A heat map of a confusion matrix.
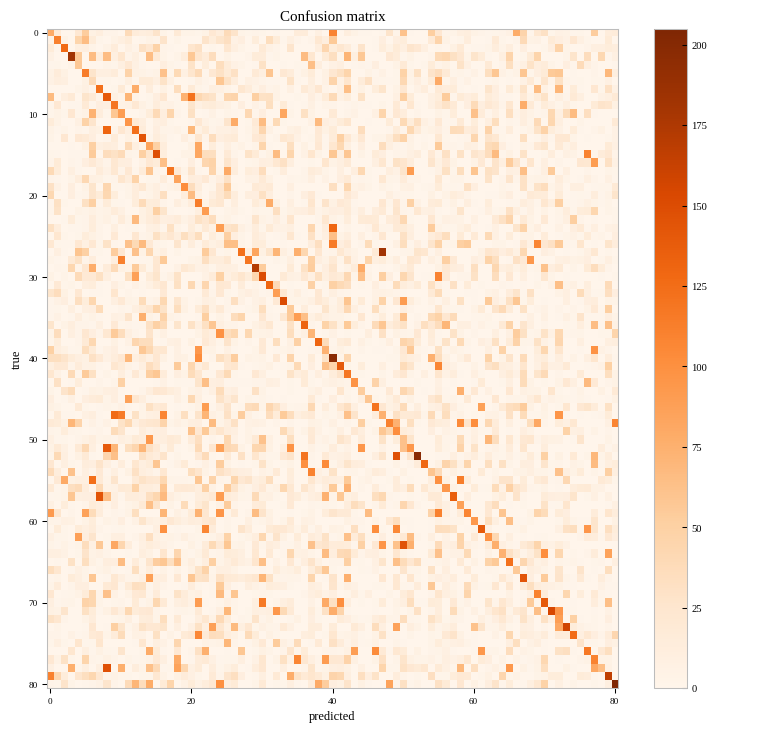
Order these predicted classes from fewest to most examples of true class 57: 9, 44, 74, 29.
44, 9, 74, 29
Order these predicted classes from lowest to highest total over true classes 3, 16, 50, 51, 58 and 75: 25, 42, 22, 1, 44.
1, 22, 42, 44, 25
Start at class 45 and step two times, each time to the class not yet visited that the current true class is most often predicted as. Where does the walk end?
26
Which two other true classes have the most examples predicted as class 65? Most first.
78, 60
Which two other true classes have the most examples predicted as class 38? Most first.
80, 11
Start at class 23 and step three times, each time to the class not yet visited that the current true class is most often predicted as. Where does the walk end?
20
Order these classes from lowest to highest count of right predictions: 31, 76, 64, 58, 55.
64, 58, 55, 76, 31
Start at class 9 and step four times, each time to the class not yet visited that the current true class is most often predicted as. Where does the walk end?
31
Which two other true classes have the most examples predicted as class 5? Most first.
59, 1
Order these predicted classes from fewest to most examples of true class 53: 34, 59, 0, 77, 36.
34, 0, 59, 77, 36
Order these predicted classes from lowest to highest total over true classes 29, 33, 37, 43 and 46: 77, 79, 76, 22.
79, 77, 76, 22
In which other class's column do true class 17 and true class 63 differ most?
50
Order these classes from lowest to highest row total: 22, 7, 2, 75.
75, 22, 2, 7
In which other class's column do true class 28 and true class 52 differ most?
49
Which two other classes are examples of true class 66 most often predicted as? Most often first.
39, 22
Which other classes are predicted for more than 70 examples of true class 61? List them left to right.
16, 22, 46, 49, 76
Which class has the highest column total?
40
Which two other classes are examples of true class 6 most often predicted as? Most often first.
55, 24
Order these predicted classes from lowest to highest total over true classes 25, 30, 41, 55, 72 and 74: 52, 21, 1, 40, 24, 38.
52, 38, 1, 24, 40, 21
